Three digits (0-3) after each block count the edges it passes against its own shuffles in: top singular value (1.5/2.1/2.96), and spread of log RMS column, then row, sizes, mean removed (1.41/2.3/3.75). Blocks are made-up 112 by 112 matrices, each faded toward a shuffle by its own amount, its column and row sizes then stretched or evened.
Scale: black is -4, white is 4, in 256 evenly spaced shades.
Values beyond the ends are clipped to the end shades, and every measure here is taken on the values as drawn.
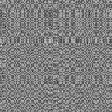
3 0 2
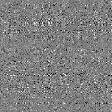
2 1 2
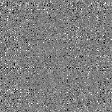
1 2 2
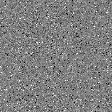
1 1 1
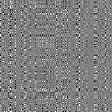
3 3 2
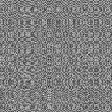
3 1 1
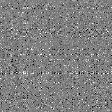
2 1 2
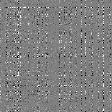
1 3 2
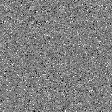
1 0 1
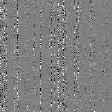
1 3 0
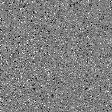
0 1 0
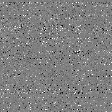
0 1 2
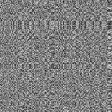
3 2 1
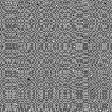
3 0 1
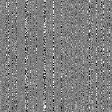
2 3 0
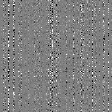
2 3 1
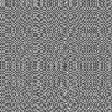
3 2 0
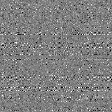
2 1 2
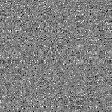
2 0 1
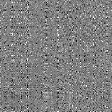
2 2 1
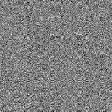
2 1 1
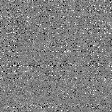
0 1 2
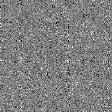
1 2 1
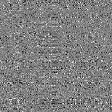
2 0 2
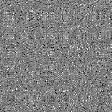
2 0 1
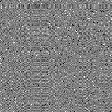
3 1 0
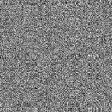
2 1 1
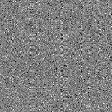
2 1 0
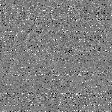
1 0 2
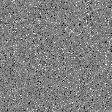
0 1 0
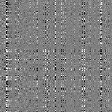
3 3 2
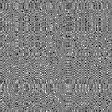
3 2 0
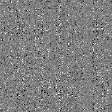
0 2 1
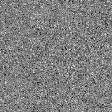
1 1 1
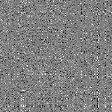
2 2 1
